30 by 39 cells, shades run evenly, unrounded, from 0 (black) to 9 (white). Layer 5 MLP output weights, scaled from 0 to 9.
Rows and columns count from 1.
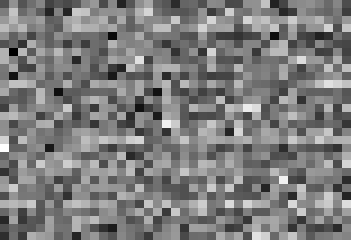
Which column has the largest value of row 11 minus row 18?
2
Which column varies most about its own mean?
39
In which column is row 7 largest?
24
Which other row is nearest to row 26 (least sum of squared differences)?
4
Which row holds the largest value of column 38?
11
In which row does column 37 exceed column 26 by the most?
17
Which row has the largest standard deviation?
14
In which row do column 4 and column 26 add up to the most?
26
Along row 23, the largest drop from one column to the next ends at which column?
33
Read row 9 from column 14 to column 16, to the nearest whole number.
1 7 5
